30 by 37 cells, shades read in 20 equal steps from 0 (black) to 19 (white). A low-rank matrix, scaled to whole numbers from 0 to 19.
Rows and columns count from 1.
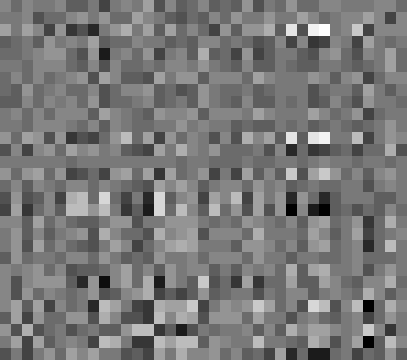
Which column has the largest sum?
36
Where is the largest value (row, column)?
3, 30
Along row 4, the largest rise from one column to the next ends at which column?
34
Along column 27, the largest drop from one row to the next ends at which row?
13
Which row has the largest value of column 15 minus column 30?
18
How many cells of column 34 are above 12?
2
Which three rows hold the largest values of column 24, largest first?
26, 29, 20
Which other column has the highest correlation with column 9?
5
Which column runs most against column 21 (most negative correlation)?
9
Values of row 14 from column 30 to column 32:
10 9 9
